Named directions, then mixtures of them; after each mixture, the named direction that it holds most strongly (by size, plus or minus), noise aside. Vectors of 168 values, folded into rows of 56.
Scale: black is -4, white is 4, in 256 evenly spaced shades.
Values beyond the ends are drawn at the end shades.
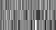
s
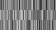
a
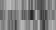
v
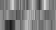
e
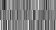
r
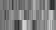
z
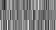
r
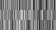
a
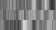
z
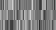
a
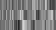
z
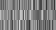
a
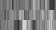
z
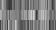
v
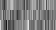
r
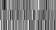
r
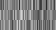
a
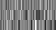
s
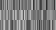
a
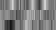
e
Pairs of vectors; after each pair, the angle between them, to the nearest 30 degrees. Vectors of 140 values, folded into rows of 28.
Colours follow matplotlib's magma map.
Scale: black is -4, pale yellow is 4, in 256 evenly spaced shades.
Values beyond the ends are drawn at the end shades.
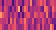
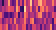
60 degrees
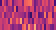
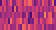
30 degrees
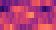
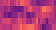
120 degrees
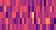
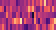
150 degrees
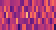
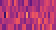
60 degrees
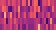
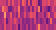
30 degrees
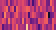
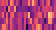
150 degrees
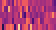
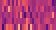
30 degrees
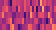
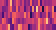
150 degrees
